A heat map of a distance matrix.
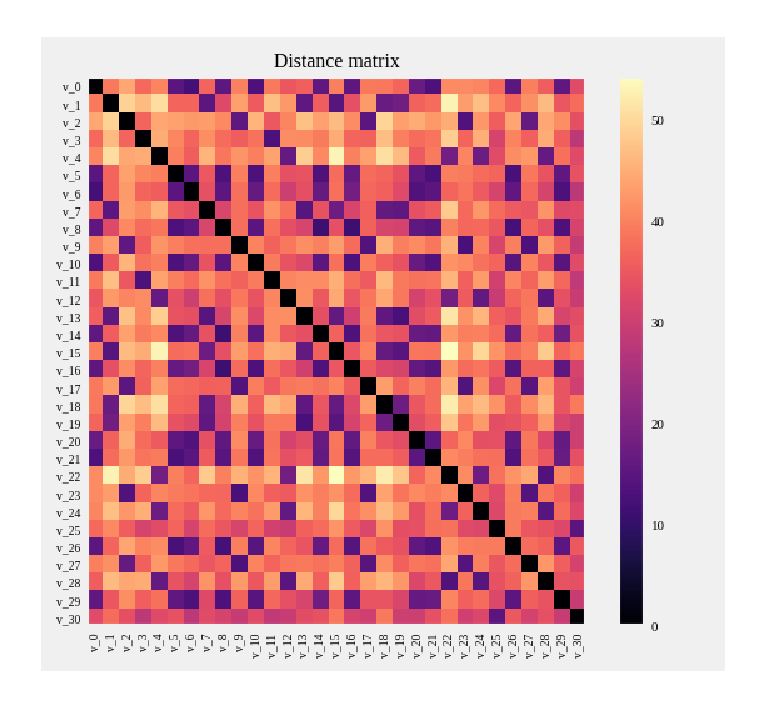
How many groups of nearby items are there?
6
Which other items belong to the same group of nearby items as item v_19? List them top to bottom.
v_1, v_7, v_13, v_15, v_18
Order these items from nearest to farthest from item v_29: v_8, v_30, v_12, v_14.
v_8, v_14, v_30, v_12
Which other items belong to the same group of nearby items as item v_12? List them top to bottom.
v_4, v_22, v_24, v_28
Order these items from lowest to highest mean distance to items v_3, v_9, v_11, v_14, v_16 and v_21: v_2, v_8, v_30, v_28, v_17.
v_8, v_30, v_17, v_2, v_28
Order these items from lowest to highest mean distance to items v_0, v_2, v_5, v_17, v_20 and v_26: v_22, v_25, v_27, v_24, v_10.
v_10, v_27, v_25, v_24, v_22
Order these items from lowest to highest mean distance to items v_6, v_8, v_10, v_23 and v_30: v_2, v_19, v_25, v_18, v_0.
v_0, v_25, v_19, v_2, v_18
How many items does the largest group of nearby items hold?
11
